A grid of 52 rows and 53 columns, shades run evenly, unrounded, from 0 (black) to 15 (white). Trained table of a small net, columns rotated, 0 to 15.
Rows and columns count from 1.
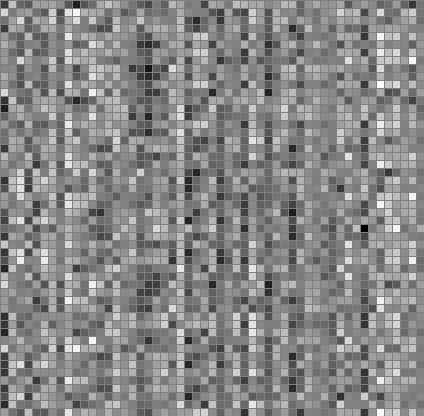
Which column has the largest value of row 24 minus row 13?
3
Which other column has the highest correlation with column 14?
25
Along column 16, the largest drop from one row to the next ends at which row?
44
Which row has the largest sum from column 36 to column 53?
15
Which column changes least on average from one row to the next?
53
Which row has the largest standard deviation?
33
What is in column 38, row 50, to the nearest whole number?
11
